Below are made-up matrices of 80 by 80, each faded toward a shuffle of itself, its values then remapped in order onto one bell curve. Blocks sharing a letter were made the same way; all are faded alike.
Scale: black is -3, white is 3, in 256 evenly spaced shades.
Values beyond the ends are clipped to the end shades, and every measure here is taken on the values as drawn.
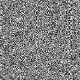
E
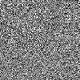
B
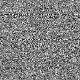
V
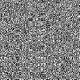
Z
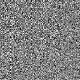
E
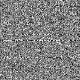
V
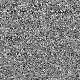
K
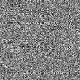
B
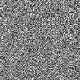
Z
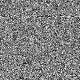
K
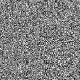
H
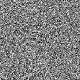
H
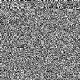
B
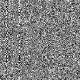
E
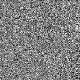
H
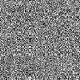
Z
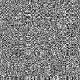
Z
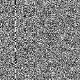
E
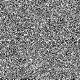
K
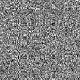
Z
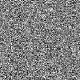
H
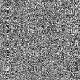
H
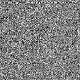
V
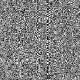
E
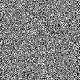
E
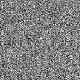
Z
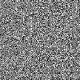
E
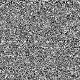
K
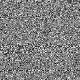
V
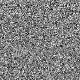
K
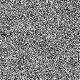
K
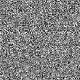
V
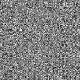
B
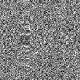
B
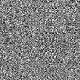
B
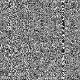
E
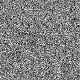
K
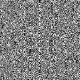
E
